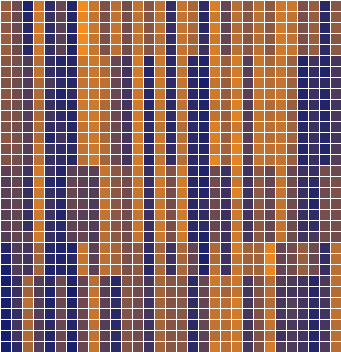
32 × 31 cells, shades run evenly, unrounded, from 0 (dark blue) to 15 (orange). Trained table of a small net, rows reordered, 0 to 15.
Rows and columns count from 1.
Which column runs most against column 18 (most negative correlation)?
22
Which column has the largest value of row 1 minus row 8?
18
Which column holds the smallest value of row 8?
19
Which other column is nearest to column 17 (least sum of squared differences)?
15
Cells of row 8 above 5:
17
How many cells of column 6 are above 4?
12
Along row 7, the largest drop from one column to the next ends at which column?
14
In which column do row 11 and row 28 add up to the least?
7
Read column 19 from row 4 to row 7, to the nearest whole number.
2 3 1 1
